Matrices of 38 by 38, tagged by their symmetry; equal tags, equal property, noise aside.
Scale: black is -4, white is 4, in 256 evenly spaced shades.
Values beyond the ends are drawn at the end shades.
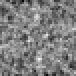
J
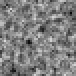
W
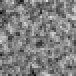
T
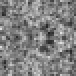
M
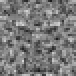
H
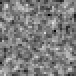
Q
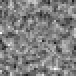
T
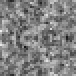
M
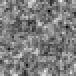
J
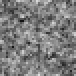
J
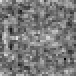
M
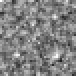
W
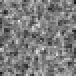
J
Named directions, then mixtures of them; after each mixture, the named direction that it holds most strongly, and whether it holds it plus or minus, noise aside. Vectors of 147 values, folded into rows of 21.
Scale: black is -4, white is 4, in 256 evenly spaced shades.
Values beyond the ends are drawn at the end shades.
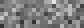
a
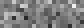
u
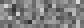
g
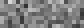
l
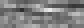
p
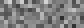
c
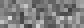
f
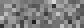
a, plus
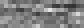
p, plus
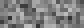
f, minus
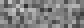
l, plus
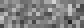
a, plus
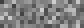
g, plus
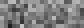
l, plus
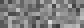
l, minus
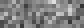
a, plus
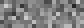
u, minus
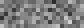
a, minus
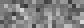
u, minus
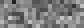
f, plus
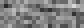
p, minus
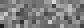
a, plus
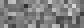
f, minus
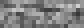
p, minus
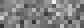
a, plus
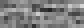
p, minus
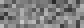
a, minus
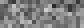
g, minus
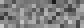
a, minus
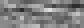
p, plus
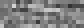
p, plus
